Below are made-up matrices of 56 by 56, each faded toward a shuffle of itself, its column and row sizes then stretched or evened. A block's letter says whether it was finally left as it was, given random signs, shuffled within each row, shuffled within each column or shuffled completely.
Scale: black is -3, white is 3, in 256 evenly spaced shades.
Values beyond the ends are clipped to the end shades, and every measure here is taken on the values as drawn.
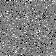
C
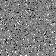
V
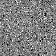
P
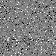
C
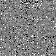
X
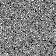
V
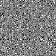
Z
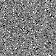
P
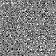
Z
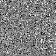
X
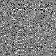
Z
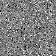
P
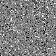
P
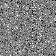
P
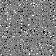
Z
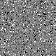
X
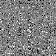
Z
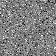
V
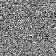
C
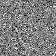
C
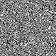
X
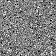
P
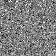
V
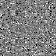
Z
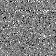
C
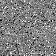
C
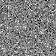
P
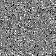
P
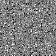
X
